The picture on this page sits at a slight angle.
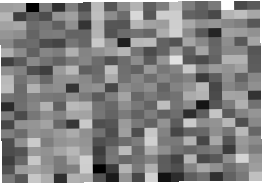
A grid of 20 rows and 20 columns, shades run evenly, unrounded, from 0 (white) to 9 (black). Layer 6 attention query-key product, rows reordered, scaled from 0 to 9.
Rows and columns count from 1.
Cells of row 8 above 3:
17
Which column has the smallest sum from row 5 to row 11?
18
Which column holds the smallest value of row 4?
14
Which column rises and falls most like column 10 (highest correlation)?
4
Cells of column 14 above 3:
15
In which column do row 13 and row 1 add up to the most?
3
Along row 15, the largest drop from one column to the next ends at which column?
12
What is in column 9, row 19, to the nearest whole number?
7
